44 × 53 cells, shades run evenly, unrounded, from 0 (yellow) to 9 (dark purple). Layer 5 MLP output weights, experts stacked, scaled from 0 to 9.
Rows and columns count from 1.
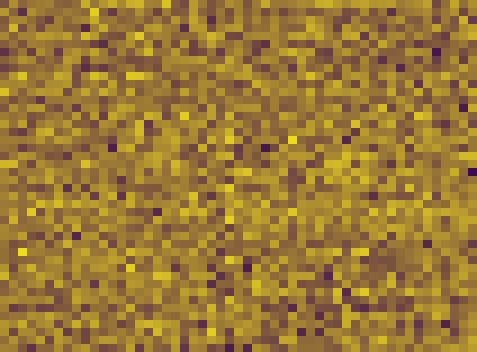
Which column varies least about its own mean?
31
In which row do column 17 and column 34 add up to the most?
42
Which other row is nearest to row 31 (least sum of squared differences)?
13
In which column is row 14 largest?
52
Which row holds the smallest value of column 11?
2
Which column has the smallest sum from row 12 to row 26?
26
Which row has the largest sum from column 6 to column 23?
9
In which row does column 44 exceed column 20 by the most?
21
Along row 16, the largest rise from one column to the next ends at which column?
17
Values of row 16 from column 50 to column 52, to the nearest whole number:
7 5 3
